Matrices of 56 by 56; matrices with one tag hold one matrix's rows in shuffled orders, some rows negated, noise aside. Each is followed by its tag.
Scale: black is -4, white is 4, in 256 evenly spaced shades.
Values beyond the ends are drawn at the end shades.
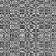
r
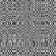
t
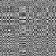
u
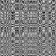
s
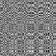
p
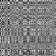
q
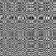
p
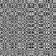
p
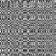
q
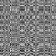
r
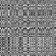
q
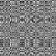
r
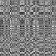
r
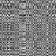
u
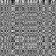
s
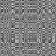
s
